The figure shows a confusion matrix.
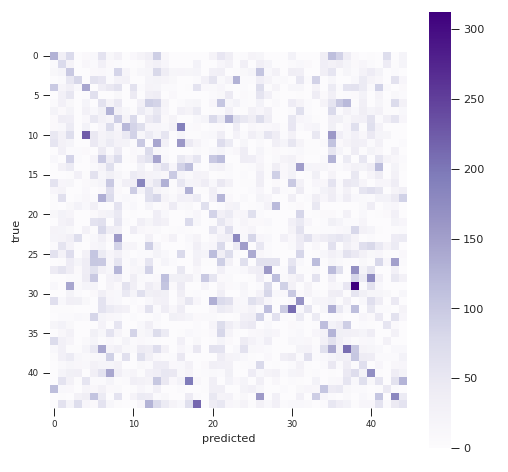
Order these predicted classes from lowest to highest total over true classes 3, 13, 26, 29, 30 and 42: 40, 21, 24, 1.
1, 40, 24, 21
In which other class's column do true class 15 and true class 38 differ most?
28
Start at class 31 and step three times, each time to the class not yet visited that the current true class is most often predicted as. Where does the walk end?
5
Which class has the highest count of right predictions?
37
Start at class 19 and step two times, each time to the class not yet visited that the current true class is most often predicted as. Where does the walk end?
40
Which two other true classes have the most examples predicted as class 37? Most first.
6, 34
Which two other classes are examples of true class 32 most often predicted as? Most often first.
30, 35
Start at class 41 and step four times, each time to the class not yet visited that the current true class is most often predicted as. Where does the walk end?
0
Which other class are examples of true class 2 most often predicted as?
26
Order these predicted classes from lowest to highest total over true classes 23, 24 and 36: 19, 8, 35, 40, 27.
19, 27, 40, 35, 8
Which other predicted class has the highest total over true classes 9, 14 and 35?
16
